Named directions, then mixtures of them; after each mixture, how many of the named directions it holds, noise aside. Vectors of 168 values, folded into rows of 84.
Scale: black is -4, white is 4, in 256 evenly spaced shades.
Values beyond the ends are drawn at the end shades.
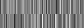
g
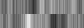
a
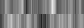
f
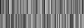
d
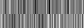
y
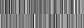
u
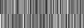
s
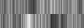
one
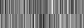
three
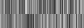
four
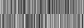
four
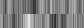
two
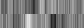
one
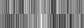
four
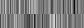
three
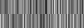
one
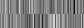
four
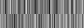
three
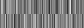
two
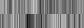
two
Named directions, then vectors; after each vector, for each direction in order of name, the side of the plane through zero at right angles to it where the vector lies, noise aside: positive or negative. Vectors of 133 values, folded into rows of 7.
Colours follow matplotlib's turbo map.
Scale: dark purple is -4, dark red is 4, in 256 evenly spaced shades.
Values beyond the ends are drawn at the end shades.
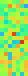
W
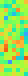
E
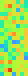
negative, positive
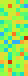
negative, positive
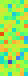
positive, negative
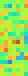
positive, negative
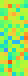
negative, positive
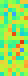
positive, positive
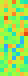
negative, negative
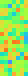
positive, negative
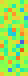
negative, negative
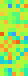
positive, negative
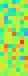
positive, positive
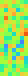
negative, negative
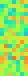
positive, positive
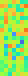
negative, negative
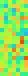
positive, positive
